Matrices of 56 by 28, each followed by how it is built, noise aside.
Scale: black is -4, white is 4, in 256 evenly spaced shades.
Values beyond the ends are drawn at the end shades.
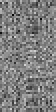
blocks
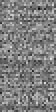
blocks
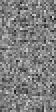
blocks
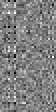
low rank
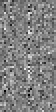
uneven columns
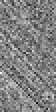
Toeplitz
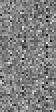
uneven columns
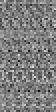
repeating columns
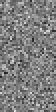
noise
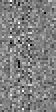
uneven columns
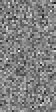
noise
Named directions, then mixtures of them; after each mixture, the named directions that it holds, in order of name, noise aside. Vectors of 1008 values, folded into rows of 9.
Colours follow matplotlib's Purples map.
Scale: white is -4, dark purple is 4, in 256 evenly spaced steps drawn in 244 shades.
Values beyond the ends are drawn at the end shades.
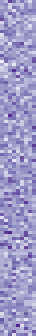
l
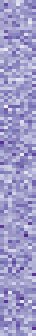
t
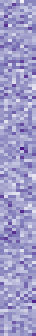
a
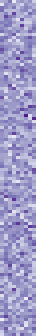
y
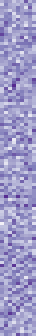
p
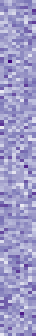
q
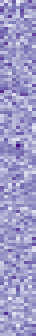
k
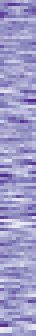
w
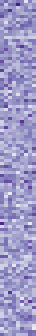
p, t, w.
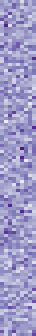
a, l.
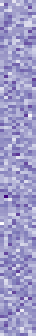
p, t, y.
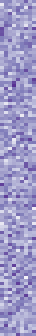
p.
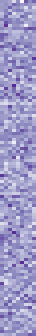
a, p.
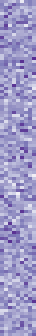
a.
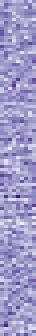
p, w.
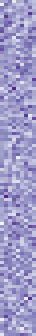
p, y.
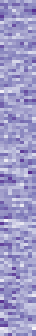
l, q, w.
